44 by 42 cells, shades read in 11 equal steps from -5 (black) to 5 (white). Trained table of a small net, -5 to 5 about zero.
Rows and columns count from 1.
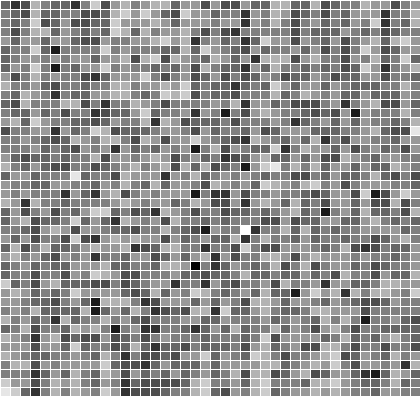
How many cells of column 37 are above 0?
22
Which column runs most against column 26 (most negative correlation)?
25
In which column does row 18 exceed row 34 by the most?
10
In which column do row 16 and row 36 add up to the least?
6
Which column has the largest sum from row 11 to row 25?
37
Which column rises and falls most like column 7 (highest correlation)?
38
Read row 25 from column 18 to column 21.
2 0 0 -1
